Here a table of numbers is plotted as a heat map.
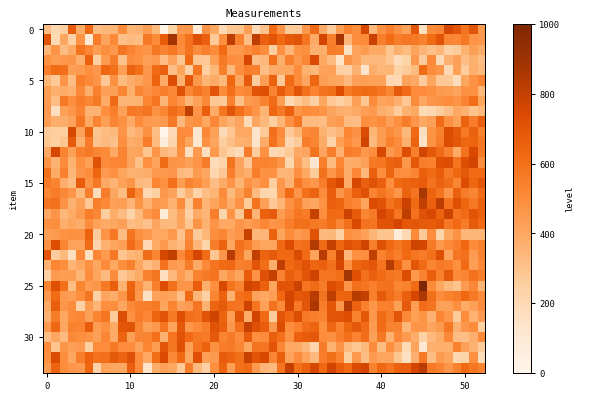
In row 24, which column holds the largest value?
36
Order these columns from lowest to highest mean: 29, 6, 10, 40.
6, 10, 29, 40
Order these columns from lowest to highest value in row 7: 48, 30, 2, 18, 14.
30, 14, 18, 48, 2
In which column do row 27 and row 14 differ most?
32
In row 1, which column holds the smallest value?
5
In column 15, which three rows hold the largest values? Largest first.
1, 22, 5
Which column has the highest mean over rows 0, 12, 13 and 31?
51
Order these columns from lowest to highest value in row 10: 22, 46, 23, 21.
21, 22, 23, 46
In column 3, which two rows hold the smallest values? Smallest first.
22, 1
